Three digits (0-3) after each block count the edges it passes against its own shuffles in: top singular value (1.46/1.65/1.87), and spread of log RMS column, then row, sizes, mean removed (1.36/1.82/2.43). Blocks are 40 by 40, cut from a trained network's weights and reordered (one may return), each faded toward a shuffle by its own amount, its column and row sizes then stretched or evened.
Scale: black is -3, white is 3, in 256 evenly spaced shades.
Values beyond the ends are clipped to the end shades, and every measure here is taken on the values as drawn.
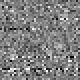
0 0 3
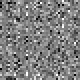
1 3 0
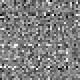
1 1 2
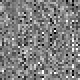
2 3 0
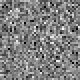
1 0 0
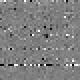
2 1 2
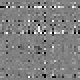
3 2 3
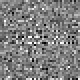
2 0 2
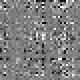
2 3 3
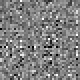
1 2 1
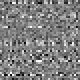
3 0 3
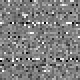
1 0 3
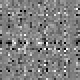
1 3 2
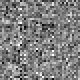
2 2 0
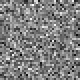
0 0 0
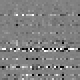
3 0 3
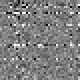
3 2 2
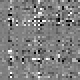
1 3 3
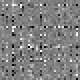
1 3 2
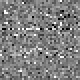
0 0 2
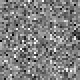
0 2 0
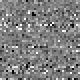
0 0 3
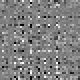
0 3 3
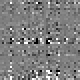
2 3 3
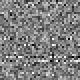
1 0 2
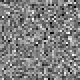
0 1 0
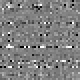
1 1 3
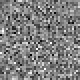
1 0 0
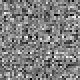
1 0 2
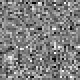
2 1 2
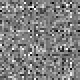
0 2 2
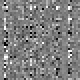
1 3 1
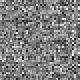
2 2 0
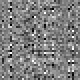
1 3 0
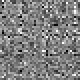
3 2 2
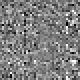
0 2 2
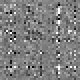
0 3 2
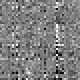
2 3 1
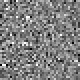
0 0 1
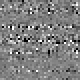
0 1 3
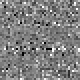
0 0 2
